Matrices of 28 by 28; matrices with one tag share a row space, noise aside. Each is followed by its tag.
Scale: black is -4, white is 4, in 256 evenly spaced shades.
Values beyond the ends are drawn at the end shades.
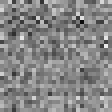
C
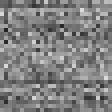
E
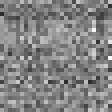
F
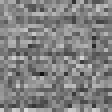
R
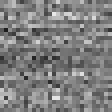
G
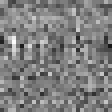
C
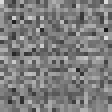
C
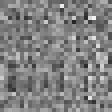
F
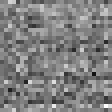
R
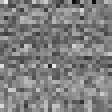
G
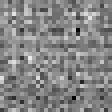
C
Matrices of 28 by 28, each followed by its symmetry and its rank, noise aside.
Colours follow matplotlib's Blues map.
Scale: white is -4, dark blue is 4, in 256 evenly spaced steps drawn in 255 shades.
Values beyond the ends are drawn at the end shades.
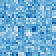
antisymmetric, rank four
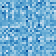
no symmetry, rank six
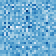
antisymmetric, rank four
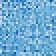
antisymmetric, rank six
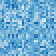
no symmetry, rank five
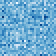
antisymmetric, rank four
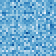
antisymmetric, rank four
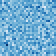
antisymmetric, rank six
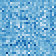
antisymmetric, rank six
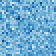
symmetric, rank six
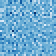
antisymmetric, rank six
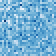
symmetric, rank six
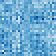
no symmetry, rank four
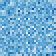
symmetric, rank five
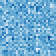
antisymmetric, rank six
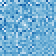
symmetric, rank four
